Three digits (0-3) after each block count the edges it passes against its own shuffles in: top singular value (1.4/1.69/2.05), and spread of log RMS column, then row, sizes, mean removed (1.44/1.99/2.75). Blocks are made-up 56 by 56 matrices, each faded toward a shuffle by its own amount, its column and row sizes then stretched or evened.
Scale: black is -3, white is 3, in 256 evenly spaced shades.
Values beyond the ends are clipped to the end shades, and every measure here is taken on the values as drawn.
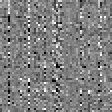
2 3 1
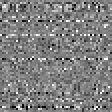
3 0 3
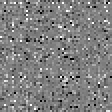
0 2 2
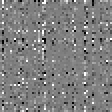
2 3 2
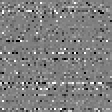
2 0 3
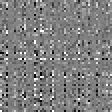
3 3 3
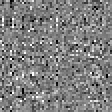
2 2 2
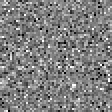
1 0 0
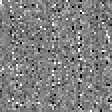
0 2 0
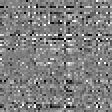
3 1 3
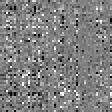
2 3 1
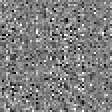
1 2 1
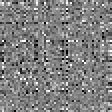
3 2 2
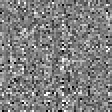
1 2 1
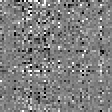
1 3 2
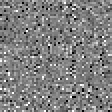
2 1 1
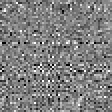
3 1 2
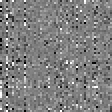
2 3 1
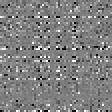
3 2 3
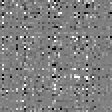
1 3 3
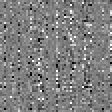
0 3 0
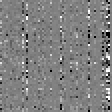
2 3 0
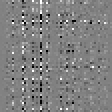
3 3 2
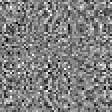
3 2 1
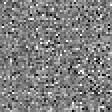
2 1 0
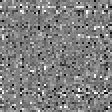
2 2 2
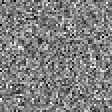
1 0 0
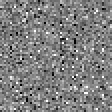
0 2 0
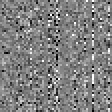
1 3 0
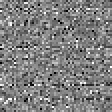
3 0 1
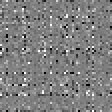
0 3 2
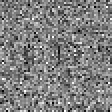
1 1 1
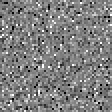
1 0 0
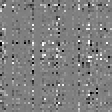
2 3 2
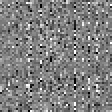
1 3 1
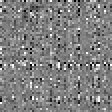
2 3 2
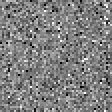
0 1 0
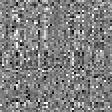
3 2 0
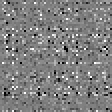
0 2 3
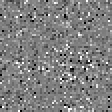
0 1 1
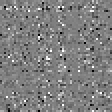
0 2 2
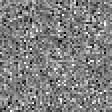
0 2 0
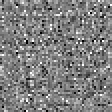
1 1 0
